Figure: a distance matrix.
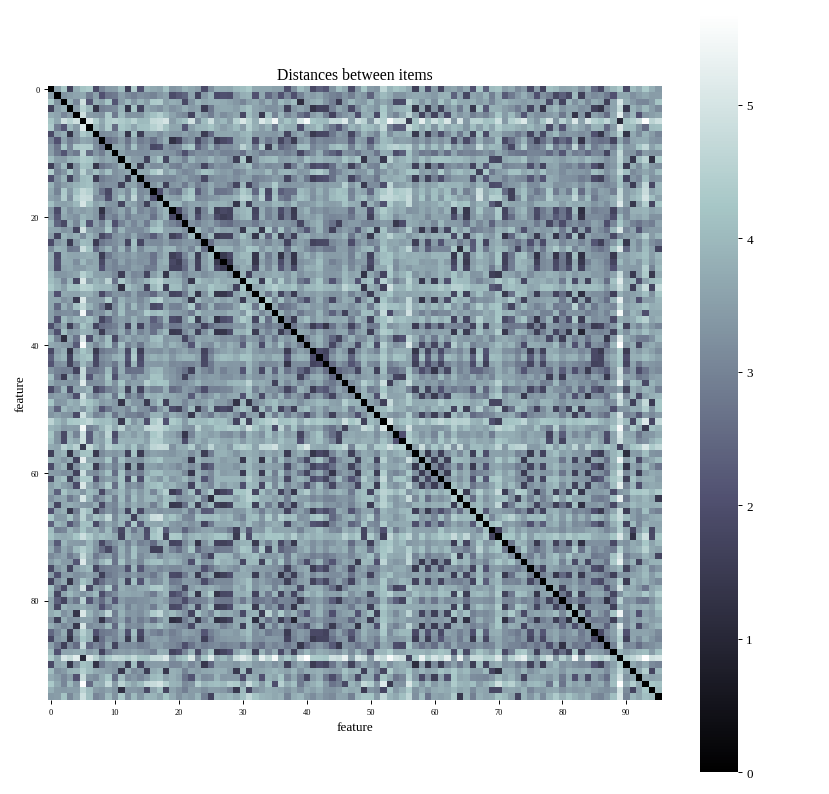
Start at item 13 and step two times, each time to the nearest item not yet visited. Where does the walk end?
44
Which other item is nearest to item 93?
53
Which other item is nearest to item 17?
72
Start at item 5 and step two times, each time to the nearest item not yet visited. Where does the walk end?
56
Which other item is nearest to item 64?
25
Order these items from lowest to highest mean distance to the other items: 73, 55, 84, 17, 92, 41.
41, 84, 92, 73, 55, 17
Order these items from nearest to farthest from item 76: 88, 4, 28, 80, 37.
88, 28, 80, 37, 4
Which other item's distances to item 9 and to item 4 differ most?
82
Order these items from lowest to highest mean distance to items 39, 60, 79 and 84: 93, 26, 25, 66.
26, 66, 93, 25
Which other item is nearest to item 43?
37
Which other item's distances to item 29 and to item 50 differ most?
70
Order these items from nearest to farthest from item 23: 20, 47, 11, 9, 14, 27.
27, 20, 9, 47, 14, 11
